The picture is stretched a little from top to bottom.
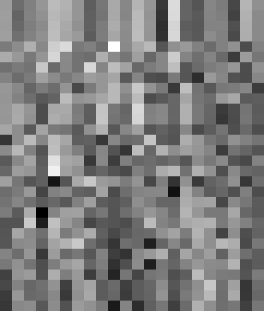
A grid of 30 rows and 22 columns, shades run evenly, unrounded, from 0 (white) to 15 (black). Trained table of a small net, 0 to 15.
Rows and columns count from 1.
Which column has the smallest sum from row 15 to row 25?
5
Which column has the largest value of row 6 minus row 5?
10
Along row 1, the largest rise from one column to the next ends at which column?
16
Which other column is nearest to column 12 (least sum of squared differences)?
1
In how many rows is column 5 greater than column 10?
6
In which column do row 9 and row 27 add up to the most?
15
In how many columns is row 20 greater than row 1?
15
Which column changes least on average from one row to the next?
22
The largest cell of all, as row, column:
21, 4
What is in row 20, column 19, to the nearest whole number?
11
